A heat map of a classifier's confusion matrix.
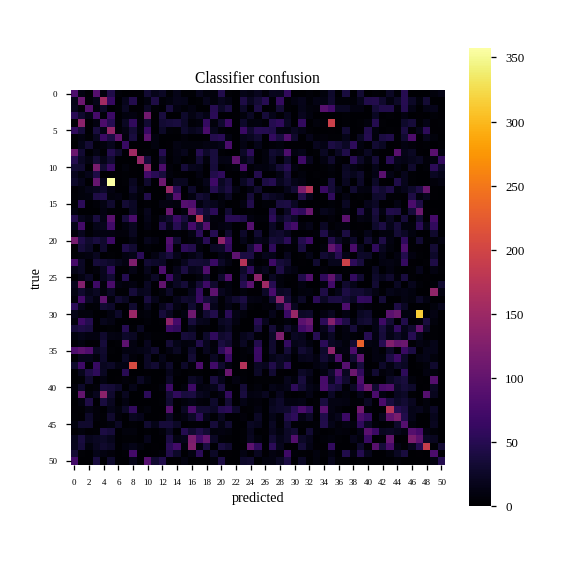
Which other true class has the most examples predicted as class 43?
34
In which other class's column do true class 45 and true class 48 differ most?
16
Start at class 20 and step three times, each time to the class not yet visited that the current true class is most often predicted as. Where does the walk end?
10
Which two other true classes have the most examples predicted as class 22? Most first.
9, 17
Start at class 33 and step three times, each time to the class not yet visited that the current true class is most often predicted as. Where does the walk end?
35
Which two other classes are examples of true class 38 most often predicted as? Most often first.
21, 36
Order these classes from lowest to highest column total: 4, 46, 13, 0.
46, 0, 4, 13
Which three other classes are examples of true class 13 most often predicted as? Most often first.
32, 31, 48
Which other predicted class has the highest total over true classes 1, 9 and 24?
4
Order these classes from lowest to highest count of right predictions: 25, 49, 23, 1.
49, 1, 25, 23
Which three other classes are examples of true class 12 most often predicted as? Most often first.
5, 3, 19
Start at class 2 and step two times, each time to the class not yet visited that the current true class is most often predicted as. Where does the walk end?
39
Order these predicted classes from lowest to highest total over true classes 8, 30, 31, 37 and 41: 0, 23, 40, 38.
38, 40, 0, 23
